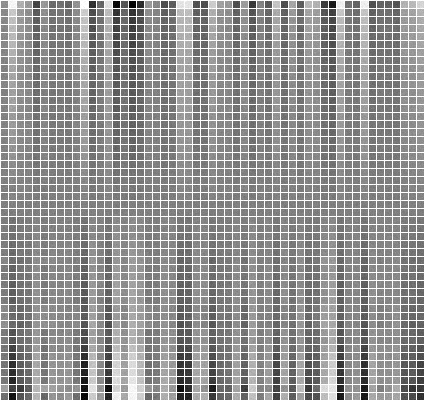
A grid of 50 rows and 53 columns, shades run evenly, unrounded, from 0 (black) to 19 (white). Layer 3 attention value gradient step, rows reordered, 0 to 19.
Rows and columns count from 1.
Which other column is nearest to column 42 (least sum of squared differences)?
15
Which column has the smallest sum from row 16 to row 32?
17
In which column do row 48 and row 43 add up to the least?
11
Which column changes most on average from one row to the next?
2
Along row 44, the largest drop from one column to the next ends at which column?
43
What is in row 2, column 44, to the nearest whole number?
9
